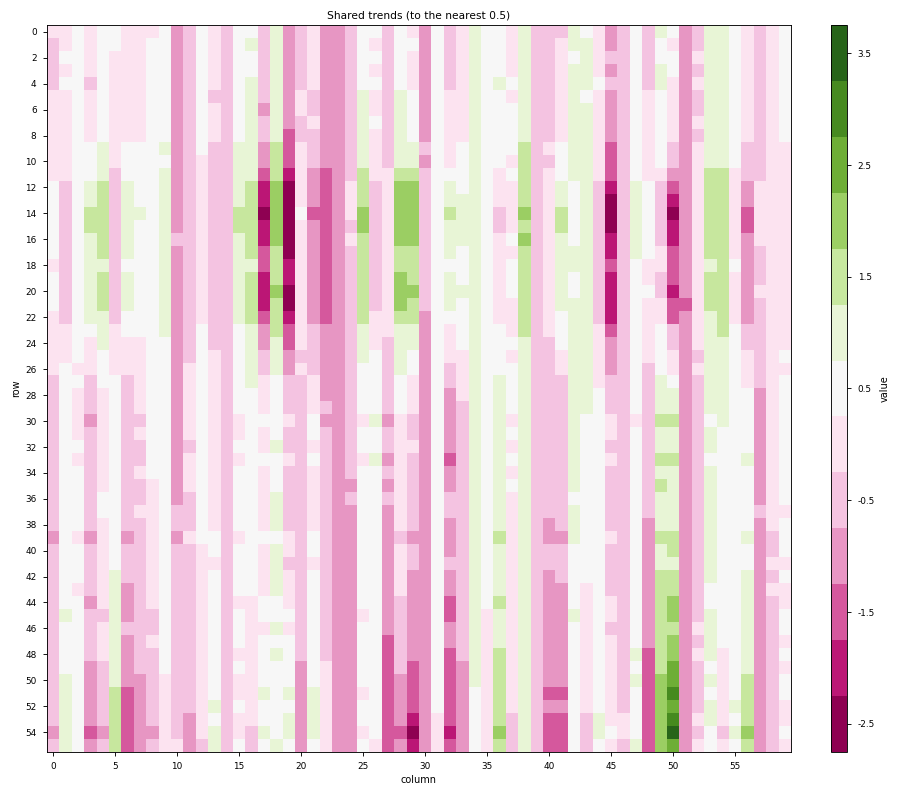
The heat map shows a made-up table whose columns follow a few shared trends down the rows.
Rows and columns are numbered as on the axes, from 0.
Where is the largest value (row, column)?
54, 50
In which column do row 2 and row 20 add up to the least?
19
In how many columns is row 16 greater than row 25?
29
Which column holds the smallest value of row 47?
27
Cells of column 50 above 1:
18
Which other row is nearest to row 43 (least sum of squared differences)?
42
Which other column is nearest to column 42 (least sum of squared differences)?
34
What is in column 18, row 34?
0.5
